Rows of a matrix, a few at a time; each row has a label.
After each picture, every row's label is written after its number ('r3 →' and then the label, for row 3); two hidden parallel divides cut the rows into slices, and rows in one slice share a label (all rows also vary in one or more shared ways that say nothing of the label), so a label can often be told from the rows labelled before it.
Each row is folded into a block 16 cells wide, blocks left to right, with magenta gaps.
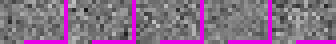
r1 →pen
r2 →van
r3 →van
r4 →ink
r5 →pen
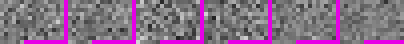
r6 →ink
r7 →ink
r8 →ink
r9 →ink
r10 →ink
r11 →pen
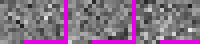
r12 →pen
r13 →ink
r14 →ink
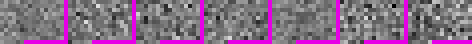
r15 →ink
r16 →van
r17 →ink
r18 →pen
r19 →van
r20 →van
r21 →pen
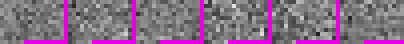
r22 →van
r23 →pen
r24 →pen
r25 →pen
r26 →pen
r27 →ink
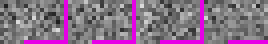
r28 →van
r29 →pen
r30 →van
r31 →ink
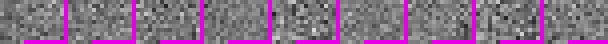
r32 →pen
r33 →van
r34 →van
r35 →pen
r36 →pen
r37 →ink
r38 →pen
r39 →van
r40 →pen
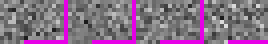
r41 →ink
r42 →pen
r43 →van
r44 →van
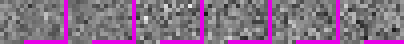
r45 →ink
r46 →pen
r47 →pen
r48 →pen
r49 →ink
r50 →ink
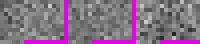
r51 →pen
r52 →van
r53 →van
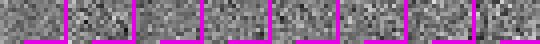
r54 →ink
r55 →pen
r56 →pen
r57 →van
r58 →ink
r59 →pen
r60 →pen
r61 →van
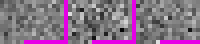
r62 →pen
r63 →ink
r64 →pen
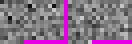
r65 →ink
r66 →pen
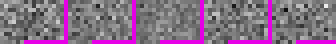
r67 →van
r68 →pen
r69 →pen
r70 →van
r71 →pen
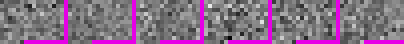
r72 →ink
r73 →ink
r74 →van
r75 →van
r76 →ink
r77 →ink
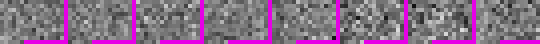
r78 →van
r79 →van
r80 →ink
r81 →van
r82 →pen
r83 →ink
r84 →pen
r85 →van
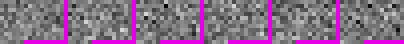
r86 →van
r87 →ink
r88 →ink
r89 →pen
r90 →pen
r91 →pen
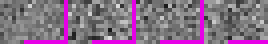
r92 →pen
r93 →van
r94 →ink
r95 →van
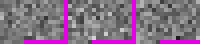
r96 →van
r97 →ink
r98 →van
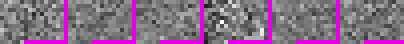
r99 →van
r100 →ink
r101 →pen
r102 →ink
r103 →ink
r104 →van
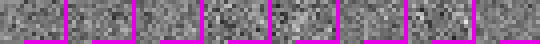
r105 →van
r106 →van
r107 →ink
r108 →pen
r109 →pen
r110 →pen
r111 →ink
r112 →ink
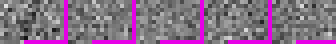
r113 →van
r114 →pen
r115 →pen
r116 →pen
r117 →pen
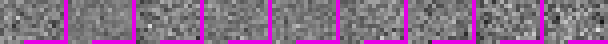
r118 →pen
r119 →ink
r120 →pen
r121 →van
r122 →van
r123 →pen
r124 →ink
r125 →ink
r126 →ink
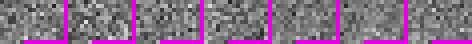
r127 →pen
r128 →van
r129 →ink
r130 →van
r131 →pen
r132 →pen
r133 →van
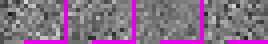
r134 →ink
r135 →van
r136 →ink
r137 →ink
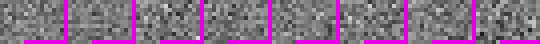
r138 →pen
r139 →van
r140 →van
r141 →van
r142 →pen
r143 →ink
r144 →van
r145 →van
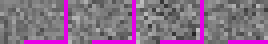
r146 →ink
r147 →ink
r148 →van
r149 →van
